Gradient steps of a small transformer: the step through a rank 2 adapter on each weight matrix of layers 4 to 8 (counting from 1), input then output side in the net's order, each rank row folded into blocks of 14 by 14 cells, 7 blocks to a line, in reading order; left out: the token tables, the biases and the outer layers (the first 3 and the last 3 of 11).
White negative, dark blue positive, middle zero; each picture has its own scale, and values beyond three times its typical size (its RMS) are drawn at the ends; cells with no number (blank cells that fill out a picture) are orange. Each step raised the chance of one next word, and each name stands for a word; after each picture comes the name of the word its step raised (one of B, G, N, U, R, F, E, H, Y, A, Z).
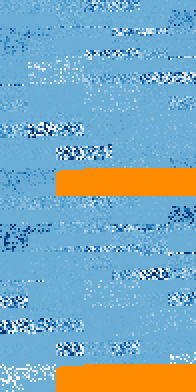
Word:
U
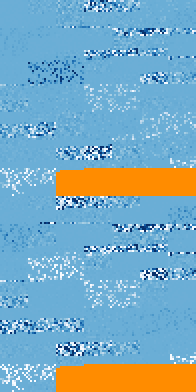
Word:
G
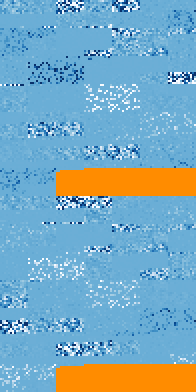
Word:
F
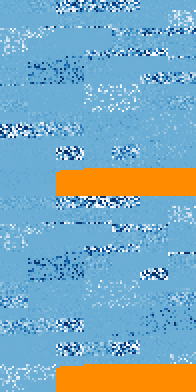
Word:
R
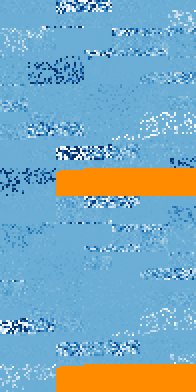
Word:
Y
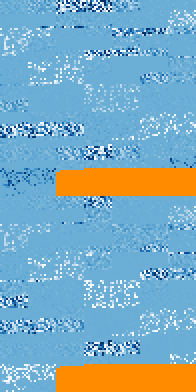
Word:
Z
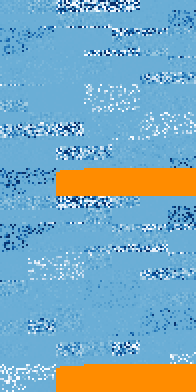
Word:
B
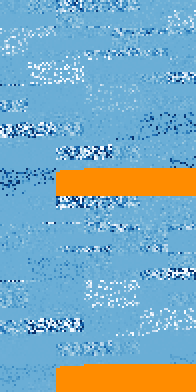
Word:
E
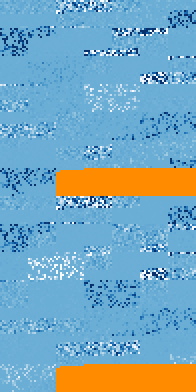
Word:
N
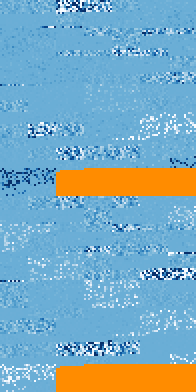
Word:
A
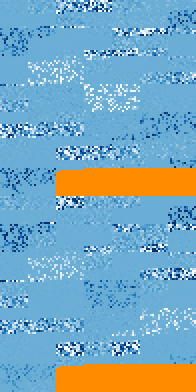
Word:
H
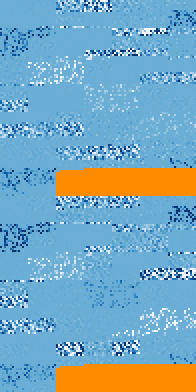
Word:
H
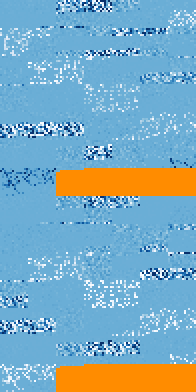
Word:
Z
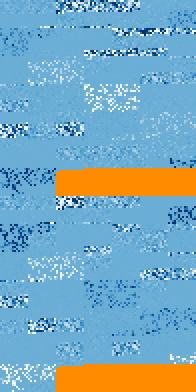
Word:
B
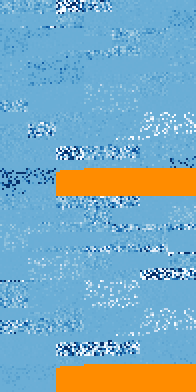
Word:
A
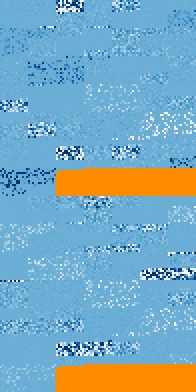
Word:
A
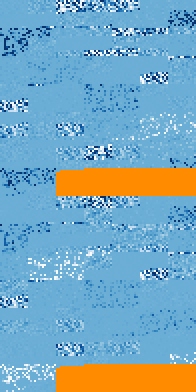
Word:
N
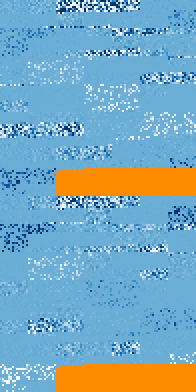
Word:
B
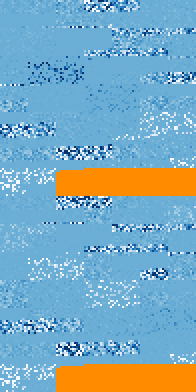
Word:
G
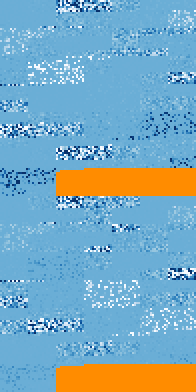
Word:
E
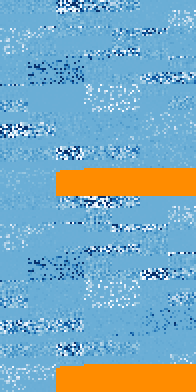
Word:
R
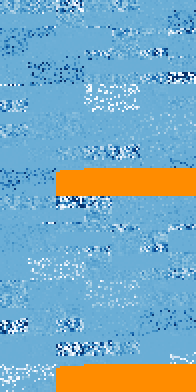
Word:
F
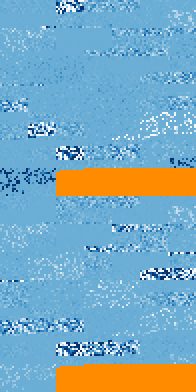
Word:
A
